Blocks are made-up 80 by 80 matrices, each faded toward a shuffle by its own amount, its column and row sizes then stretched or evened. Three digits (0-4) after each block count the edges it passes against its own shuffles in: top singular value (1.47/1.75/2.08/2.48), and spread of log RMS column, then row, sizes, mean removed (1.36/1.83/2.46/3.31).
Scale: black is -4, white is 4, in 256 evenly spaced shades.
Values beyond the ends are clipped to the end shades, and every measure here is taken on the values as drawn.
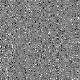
3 2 0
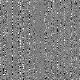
0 4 0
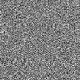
3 1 1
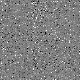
0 2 1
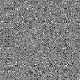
3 1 1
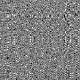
3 2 0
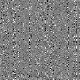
3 3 0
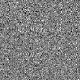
2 2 1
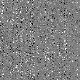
0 3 0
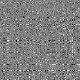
4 2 3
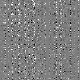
3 4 2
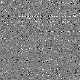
1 2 3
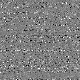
0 0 3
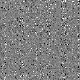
1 3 1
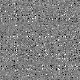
1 2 3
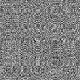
4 1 1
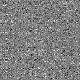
2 0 2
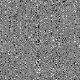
1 3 1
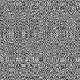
4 0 2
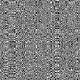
4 3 1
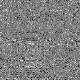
2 0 3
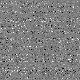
0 0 3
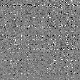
1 2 3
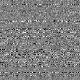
3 0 4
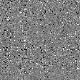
1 2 2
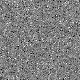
0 0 0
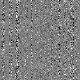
0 4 0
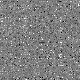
1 0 2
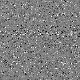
0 0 2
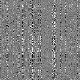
4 4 0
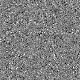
0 1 1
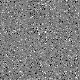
0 1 1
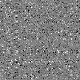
2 0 1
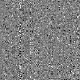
2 3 0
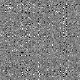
1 3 2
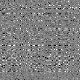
4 1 3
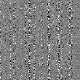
3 4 1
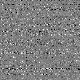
2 0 3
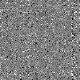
0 3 2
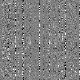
2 4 1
